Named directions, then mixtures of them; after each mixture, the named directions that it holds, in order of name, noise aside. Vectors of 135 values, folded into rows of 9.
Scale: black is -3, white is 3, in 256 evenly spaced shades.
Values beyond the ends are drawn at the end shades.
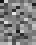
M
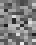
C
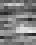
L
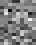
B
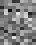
B.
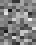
B.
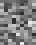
C.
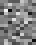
B, C.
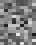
C.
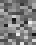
C.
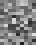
C.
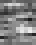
L.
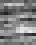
L.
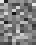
M.
